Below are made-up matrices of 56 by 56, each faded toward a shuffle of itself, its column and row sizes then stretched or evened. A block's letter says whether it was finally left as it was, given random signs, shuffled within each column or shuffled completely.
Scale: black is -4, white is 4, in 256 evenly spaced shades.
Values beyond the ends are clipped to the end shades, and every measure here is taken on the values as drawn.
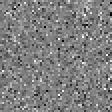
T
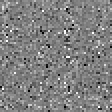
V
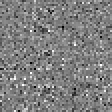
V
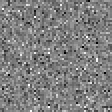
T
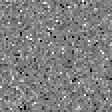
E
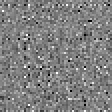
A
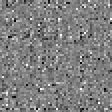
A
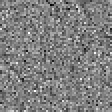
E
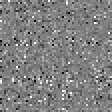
V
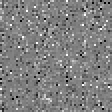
T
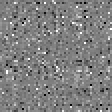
A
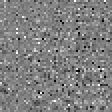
A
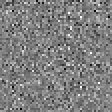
A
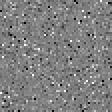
E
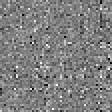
A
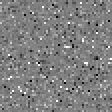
E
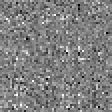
A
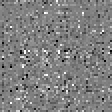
V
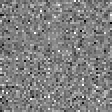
A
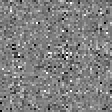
V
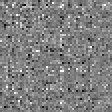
A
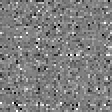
V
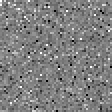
E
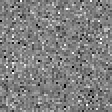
T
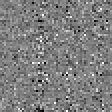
V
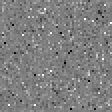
E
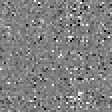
V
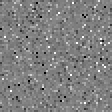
E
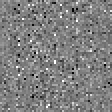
T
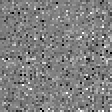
V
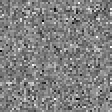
V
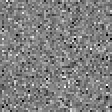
T
